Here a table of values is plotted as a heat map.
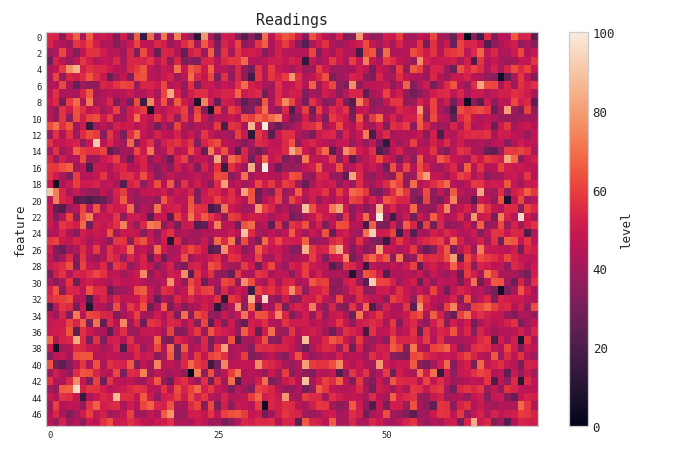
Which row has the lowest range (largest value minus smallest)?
39
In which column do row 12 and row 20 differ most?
30
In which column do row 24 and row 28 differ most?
47
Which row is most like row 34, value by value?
10
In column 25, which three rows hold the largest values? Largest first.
15, 23, 25
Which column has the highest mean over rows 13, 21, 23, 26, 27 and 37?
38
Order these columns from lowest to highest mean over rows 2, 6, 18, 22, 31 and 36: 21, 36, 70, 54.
54, 36, 21, 70
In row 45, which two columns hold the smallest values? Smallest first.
32, 48
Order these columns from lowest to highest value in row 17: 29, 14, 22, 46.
22, 46, 14, 29
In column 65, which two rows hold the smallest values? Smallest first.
1, 14
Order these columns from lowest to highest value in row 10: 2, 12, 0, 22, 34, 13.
0, 12, 2, 22, 13, 34
